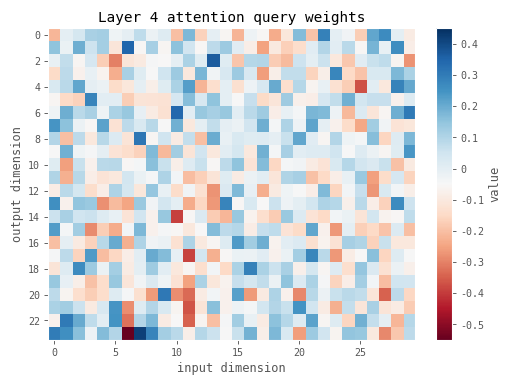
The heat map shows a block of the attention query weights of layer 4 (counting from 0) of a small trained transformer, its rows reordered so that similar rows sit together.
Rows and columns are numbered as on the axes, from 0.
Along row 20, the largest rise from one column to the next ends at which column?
9
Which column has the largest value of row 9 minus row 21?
29
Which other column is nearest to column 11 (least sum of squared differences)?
27
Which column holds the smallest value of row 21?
11
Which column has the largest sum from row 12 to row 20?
15
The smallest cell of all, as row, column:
23, 6
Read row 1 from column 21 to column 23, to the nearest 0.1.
0 0.1 0
